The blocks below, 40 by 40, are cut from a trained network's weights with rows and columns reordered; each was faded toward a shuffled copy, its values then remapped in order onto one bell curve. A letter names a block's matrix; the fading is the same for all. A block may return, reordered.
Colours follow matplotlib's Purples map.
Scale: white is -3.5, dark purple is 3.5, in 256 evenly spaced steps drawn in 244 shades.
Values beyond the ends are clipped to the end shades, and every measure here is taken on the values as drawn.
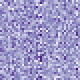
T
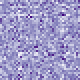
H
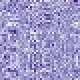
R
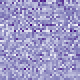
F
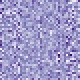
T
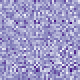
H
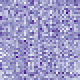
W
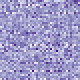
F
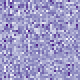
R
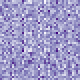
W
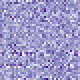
F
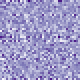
F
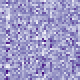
T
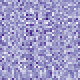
W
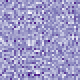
H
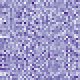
H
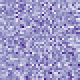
R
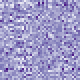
H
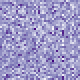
R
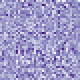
H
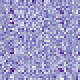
W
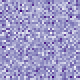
H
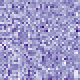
R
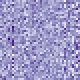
T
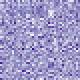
H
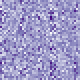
T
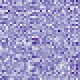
H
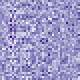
W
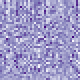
W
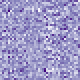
R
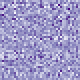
H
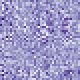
H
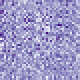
R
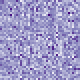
R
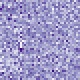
R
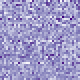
F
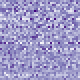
F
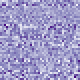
F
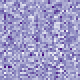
R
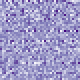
F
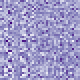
W
